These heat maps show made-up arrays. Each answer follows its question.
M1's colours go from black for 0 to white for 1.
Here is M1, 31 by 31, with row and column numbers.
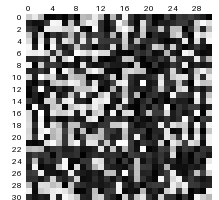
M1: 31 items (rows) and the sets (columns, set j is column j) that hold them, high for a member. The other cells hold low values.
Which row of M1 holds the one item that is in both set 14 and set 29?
3
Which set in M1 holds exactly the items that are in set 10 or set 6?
11
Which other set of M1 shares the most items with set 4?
7
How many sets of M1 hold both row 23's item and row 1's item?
0
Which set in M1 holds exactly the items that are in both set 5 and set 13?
27
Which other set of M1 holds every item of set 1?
12
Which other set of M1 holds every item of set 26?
2
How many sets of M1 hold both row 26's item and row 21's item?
6
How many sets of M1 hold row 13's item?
10
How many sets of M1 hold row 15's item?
11
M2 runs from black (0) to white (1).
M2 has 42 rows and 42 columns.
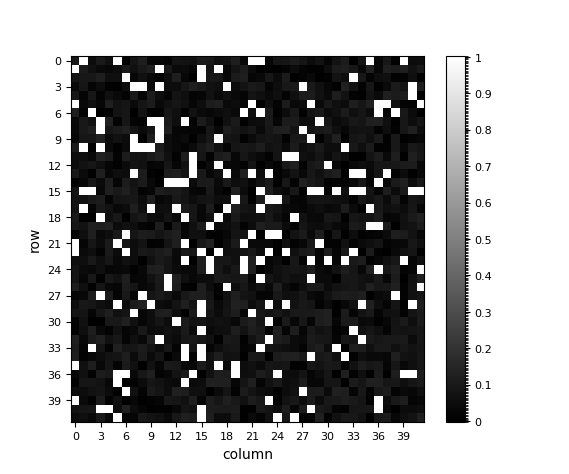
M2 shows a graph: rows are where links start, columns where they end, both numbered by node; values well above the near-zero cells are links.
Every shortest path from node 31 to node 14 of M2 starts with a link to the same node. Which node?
node 33
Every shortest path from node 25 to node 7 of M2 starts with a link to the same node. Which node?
node 28
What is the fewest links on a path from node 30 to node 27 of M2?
5
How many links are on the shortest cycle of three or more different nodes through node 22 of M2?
3
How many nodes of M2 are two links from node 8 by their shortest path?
7
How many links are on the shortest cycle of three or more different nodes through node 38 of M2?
6
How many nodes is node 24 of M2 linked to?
4
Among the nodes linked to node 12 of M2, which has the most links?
node 17
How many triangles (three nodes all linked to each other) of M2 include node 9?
1
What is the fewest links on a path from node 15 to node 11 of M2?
3
